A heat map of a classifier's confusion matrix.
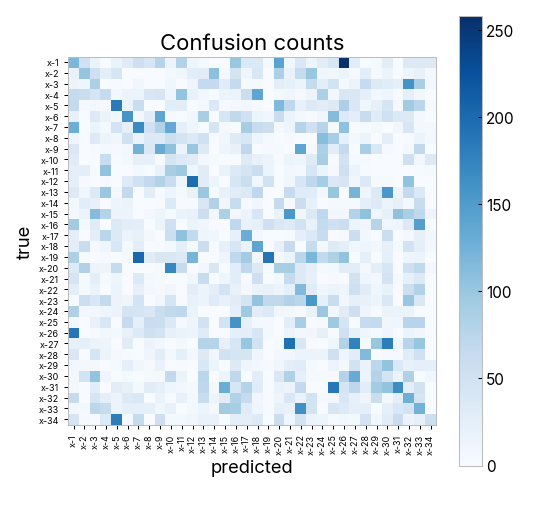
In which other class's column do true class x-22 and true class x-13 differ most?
x-30
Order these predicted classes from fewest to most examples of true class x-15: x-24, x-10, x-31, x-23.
x-10, x-23, x-24, x-31
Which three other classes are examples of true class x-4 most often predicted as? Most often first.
x-18, x-11, x-24
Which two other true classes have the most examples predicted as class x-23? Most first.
x-19, x-2
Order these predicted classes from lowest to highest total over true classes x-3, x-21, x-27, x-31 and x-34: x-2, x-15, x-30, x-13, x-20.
x-2, x-20, x-15, x-13, x-30
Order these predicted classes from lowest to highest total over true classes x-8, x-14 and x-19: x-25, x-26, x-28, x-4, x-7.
x-4, x-28, x-26, x-25, x-7
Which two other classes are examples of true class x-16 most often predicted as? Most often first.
x-33, x-1
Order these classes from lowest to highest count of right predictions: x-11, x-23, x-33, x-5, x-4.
x-4, x-11, x-33, x-23, x-5
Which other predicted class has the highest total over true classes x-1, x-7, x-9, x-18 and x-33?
x-26
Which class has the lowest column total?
x-34
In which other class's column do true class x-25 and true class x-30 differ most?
x-27
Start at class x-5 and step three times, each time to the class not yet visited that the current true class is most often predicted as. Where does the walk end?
x-24
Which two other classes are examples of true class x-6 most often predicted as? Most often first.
x-9, x-25
